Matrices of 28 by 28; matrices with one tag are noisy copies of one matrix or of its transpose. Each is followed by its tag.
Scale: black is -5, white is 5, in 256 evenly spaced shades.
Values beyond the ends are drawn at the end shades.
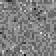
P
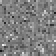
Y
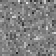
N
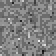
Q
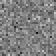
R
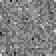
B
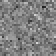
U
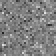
Y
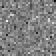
R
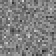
Q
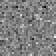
U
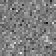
Y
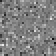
N
